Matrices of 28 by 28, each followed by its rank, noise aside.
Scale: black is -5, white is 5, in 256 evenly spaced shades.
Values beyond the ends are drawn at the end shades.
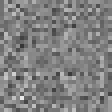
six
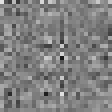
two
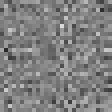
four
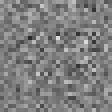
six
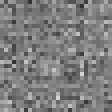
six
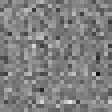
six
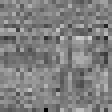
two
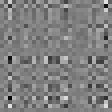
two
